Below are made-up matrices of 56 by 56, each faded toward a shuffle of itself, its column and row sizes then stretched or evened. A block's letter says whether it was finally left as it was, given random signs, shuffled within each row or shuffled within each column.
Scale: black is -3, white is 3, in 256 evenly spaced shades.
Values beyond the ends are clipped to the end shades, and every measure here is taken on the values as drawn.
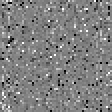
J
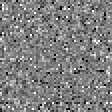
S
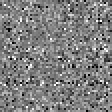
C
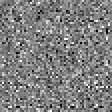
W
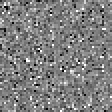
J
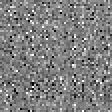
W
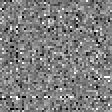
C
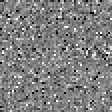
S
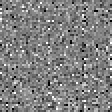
C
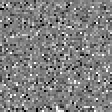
S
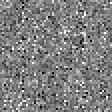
J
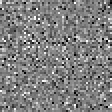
W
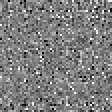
C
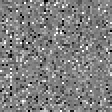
J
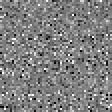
W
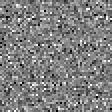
S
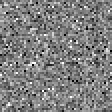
S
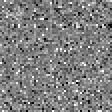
S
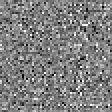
W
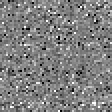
S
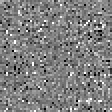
W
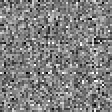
C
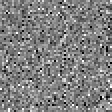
J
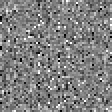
J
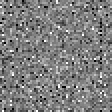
C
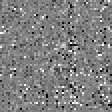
C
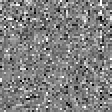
C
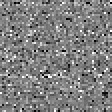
S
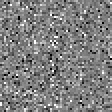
J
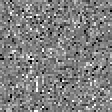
J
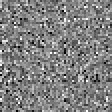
C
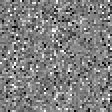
J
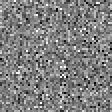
J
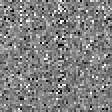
C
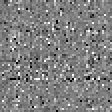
W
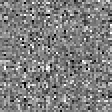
W
